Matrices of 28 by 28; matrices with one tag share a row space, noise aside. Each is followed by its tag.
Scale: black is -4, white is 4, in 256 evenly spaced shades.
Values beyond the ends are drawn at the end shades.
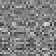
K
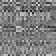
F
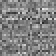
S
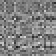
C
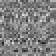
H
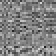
C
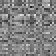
K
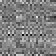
F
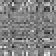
K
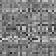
S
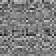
K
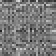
F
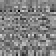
H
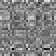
K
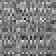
F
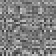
C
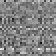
C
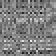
F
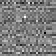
F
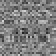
H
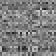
S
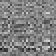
K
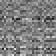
C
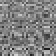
K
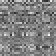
K
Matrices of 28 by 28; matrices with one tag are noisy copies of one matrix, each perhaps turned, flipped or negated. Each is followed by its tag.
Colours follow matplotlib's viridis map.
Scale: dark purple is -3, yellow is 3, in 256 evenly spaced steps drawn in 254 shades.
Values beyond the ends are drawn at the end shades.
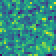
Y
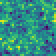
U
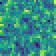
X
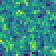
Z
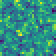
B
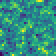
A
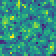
X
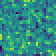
Y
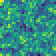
A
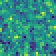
Z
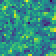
Z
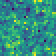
U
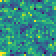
A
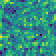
Y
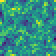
A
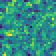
Z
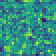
Y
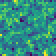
B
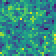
U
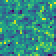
Y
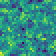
A
